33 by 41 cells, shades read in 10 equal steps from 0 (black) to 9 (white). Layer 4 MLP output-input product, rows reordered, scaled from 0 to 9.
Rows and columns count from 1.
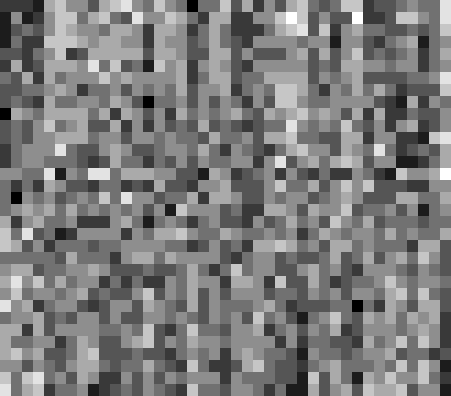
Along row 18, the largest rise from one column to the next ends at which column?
17
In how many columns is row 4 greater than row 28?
21
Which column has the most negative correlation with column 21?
4
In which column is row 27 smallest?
28
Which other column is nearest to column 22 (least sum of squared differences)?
29
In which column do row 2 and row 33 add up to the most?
37
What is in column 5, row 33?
2
